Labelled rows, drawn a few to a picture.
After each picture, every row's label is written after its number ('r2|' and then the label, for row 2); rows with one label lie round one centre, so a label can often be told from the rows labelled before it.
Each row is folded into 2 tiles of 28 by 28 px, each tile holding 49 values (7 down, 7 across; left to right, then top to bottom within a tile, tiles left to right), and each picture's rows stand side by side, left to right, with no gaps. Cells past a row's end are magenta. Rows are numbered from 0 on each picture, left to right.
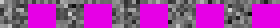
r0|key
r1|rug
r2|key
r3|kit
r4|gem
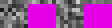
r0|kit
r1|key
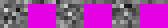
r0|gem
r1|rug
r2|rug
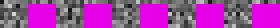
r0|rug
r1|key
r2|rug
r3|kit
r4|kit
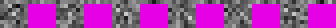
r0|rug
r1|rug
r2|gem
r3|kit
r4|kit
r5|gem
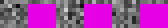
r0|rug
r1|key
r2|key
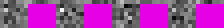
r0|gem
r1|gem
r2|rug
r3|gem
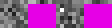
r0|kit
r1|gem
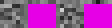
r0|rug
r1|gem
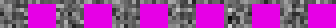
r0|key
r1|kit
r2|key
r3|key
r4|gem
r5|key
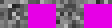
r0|rug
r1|kit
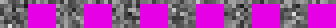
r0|key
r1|kit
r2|key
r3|gem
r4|rug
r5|rug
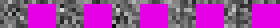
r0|kit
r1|gem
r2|gem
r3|key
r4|key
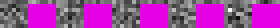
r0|kit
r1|key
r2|key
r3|gem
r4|gem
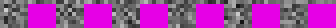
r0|gem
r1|kit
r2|kit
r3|kit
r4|rug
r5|rug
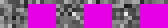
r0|key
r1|kit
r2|rug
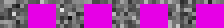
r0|rug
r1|gem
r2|kit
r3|key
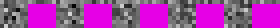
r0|gem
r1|rug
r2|rug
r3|key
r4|key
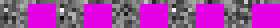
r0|gem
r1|gem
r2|kit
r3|gem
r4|key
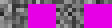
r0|key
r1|kit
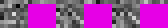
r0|rug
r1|kit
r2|kit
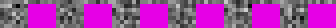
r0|rug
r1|gem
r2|key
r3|key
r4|key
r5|key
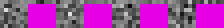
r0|gem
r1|rug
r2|rug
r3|key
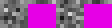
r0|gem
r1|gem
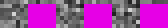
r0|rug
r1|key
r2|key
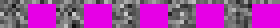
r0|kit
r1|kit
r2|rug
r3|rug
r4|key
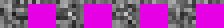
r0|key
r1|rug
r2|rug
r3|key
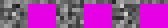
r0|rug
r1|key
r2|rug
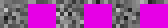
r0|gem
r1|kit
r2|gem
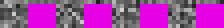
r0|rug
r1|kit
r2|key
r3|key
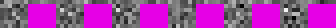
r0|rug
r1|gem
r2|gem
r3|key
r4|rug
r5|gem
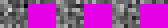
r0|key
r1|key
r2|key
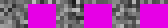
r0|kit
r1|key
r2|key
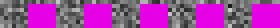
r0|key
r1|key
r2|kit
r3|kit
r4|gem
